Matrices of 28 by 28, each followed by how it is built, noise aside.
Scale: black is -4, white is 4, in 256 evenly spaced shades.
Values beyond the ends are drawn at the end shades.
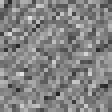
Hankel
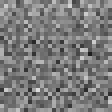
repeating columns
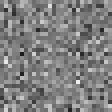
low rank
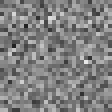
repeating columns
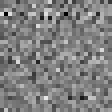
uneven rows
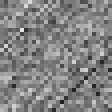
Hankel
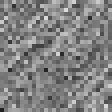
Hankel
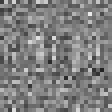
blocks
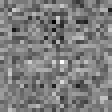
low rank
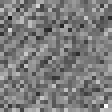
Hankel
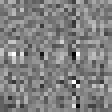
low rank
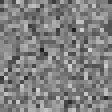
noise
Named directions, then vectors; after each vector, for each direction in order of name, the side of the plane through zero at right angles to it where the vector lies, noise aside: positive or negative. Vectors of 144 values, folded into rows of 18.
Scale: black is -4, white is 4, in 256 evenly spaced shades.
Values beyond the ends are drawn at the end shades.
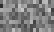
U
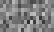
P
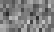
negative, negative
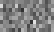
negative, negative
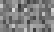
positive, negative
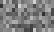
negative, positive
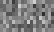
negative, positive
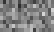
positive, negative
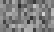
positive, negative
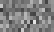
negative, negative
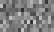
negative, negative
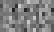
negative, positive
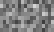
positive, negative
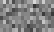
negative, positive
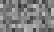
positive, negative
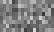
negative, positive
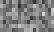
positive, negative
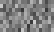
negative, negative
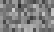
positive, negative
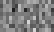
negative, positive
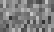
positive, positive
